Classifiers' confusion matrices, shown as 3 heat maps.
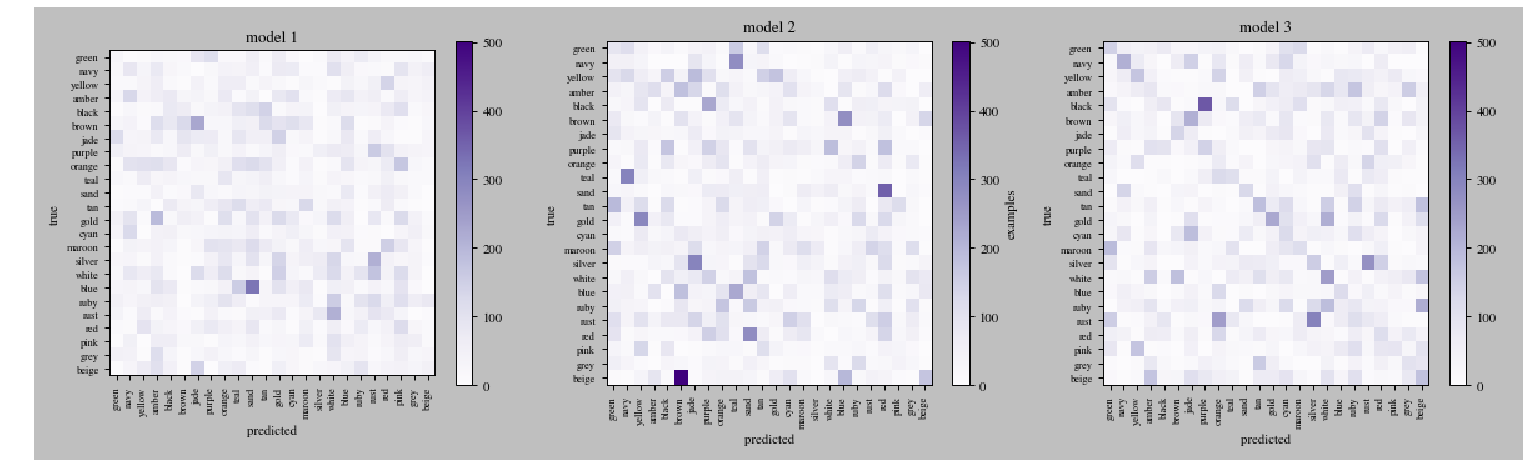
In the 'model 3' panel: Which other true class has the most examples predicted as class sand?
ruby
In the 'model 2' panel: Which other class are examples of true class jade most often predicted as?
green
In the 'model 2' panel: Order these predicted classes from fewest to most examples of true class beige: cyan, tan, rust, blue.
tan, rust, cyan, blue
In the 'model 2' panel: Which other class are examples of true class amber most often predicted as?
brown
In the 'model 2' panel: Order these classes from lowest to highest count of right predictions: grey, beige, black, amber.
grey, black, amber, beige
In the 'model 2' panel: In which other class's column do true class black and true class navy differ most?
teal
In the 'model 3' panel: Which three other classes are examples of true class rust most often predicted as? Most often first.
silver, orange, green
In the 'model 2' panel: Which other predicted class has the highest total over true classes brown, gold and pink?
yellow
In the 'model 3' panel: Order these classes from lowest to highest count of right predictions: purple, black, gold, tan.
black, purple, tan, gold
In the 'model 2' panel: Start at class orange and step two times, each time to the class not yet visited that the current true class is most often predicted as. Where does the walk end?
sand
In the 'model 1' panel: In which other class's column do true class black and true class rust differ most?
white
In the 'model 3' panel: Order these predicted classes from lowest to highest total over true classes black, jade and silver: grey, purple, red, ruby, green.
grey, ruby, green, red, purple
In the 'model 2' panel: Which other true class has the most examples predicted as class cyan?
rust
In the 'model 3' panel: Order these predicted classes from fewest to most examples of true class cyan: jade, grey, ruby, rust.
grey, rust, ruby, jade
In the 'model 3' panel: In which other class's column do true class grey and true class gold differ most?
white
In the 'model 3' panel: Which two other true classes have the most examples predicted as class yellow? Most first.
pink, orange
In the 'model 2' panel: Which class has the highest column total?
red
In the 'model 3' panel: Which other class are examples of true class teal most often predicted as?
orange
